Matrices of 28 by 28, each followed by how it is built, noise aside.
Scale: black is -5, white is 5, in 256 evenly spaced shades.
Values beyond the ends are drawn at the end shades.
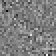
block diagonal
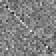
diagonal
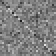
diagonal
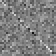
diagonal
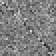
diagonal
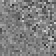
upper triangular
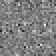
uneven rows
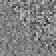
upper triangular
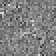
block diagonal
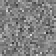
noise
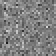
uneven columns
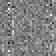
uneven columns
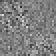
block diagonal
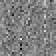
uneven columns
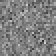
noise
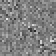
block diagonal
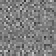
low rank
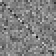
diagonal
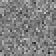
noise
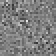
block diagonal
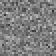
noise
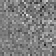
upper triangular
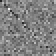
diagonal
